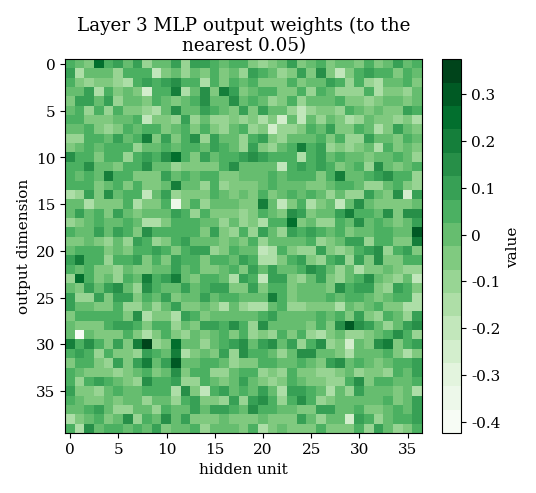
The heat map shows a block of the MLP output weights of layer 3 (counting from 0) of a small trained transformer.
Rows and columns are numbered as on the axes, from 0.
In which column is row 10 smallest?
24
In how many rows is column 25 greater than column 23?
9
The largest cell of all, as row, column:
30, 8
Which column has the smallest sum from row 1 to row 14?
22
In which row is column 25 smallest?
15
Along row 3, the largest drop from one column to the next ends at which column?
12
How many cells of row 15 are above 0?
6
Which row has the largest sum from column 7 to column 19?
10
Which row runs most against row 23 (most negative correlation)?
36
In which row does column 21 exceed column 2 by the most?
25
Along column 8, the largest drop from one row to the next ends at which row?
3
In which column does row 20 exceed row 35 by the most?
14
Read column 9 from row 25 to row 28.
0 -0.1 -0.05 0.05
